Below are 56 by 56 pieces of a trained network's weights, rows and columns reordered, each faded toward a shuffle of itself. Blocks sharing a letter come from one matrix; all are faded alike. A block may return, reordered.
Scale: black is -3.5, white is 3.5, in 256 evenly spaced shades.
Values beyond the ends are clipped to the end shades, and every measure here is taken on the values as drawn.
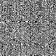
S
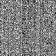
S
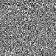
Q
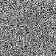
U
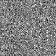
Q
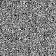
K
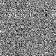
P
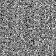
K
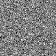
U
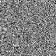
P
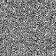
Q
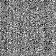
S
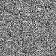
P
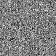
K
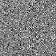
Q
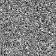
Q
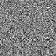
P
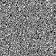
Q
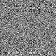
P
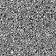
U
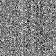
S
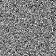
U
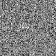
P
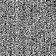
S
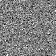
U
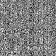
S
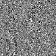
Q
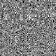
Q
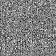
K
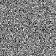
U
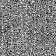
K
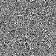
U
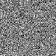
P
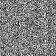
K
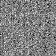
K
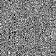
Q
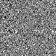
U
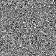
U
